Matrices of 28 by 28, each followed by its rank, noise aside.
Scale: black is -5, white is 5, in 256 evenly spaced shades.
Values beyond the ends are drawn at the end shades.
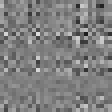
two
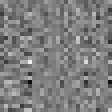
four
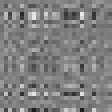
one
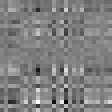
one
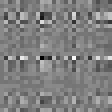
one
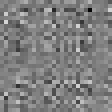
three
